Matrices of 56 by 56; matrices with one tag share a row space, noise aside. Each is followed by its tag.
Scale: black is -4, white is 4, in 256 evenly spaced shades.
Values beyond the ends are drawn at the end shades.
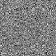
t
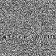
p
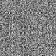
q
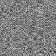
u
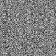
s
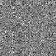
q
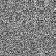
u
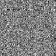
u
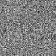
u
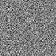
s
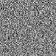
s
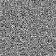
q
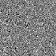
s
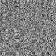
t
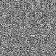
t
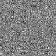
q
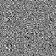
s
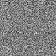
s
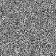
t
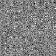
u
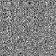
s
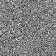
q
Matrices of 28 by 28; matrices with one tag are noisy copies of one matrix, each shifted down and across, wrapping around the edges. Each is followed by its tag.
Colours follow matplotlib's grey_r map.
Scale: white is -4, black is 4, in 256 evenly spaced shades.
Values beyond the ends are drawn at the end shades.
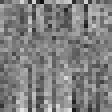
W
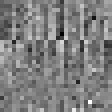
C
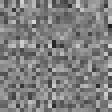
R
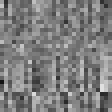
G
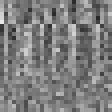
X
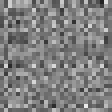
R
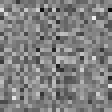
R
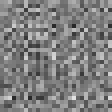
R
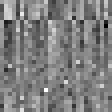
G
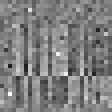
W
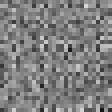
R
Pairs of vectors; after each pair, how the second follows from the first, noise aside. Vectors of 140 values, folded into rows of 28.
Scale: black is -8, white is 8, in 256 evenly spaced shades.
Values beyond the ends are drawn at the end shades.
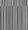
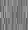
sign-scrambled.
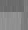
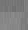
shrunk.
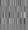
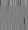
partly zeroed.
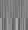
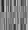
wrapped around, negated, scaled up.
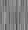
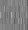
wrapped around, negated, partly zeroed.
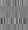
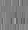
partly zeroed.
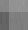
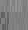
partly zeroed.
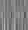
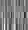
scaled up.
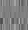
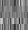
negated, scaled up.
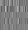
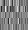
scaled up.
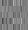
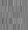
shrunk.
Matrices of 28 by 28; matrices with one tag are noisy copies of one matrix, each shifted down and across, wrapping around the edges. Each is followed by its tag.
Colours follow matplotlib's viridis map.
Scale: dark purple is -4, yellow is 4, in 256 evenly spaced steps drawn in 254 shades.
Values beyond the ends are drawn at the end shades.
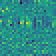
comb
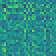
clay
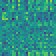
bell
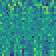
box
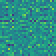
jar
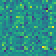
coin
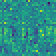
bell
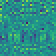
comb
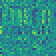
bell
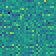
jar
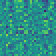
coin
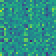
coin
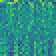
box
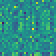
coin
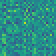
clay
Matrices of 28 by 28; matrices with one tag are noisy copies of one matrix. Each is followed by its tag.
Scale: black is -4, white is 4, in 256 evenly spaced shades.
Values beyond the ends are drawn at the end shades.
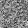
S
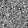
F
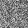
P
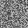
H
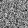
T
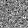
H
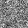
S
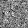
F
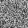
T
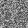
S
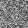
P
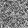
H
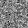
S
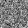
S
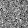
P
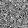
T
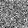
T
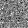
H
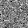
S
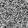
S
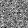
S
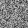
P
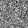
P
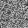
H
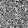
P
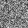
H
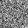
T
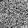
T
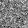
T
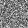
H
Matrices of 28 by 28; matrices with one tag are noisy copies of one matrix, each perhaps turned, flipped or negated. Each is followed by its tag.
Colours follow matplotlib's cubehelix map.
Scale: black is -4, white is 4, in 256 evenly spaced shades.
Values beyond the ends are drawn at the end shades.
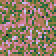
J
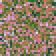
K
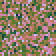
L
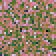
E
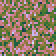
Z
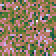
L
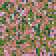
E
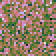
K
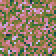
J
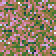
K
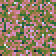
Z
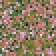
Z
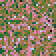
J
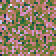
Z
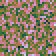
E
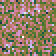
K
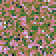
E
